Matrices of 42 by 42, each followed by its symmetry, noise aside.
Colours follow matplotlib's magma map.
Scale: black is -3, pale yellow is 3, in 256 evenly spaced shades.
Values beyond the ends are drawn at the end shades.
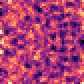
mirrored top to bottom.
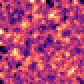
symmetric.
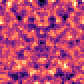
mirrored left to right.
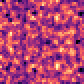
mirrored top to bottom.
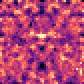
mirrored left to right.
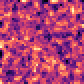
antisymmetric.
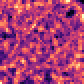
symmetric across the other diagonal.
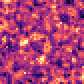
symmetric across the other diagonal.
